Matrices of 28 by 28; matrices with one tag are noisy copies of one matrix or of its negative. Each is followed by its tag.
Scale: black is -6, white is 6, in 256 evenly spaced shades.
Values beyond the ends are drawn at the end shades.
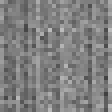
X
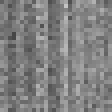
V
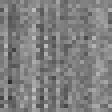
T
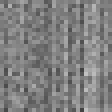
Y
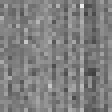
Y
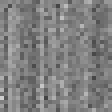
T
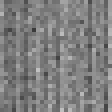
X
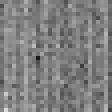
X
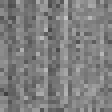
V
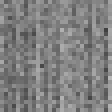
X
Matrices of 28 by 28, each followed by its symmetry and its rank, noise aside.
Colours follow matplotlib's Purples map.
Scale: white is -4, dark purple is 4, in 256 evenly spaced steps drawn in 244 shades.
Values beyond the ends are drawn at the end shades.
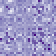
symmetric, rank four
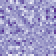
antisymmetric, rank six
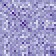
symmetric, rank six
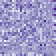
no symmetry, rank eight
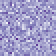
no symmetry, rank eight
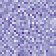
antisymmetric, rank eight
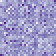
symmetric, rank eight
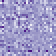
antisymmetric, rank six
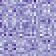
no symmetry, rank four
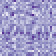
no symmetry, rank four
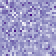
symmetric, rank eight
